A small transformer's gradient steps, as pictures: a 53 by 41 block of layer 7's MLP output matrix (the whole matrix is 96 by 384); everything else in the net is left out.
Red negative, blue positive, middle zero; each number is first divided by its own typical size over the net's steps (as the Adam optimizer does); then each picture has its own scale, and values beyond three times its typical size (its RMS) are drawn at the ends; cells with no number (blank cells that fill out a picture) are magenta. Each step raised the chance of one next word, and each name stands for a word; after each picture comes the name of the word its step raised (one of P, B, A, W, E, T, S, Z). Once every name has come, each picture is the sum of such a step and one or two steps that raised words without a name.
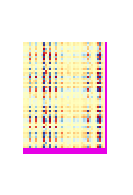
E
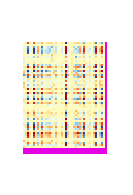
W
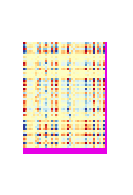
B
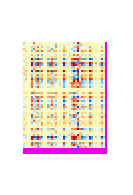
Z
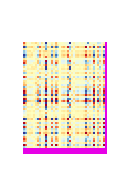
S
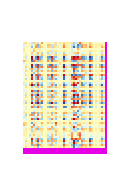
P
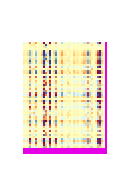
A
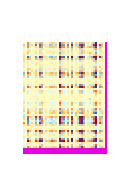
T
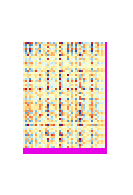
B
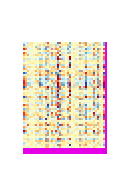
P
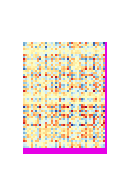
E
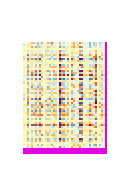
P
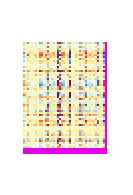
A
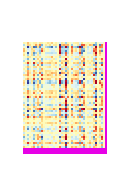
Z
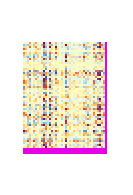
T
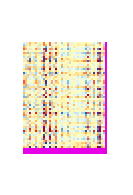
P
